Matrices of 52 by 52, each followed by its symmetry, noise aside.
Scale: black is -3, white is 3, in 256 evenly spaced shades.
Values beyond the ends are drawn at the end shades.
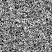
no symmetry.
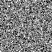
antisymmetric.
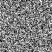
antisymmetric.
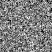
same after a half turn.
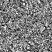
same after a half turn.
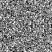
mirrored top to bottom.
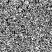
no symmetry.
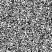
same after a half turn.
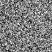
symmetric across the other diagonal.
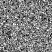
same after a half turn.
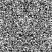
mirrored left to right.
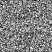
same after a half turn.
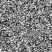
no symmetry.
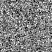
antisymmetric.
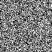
no symmetry.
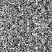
mirrored top to bottom.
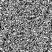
same after a half turn.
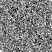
same after a half turn.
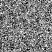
no symmetry.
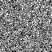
antisymmetric.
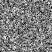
symmetric across the other diagonal.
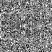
mirrored top to bottom.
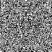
mirrored left to right.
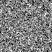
no symmetry.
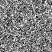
symmetric.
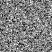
no symmetry.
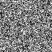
antisymmetric.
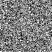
no symmetry.
